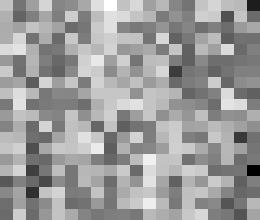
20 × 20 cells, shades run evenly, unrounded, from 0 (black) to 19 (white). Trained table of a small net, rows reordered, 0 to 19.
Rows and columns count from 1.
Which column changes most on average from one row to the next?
11
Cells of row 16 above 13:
11
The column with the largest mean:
8
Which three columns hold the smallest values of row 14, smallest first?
3, 9, 20
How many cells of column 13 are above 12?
14
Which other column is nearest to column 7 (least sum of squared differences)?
1
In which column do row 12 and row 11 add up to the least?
10
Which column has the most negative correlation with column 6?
12
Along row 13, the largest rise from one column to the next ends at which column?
17
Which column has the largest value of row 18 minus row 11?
5
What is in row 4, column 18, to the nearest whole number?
7
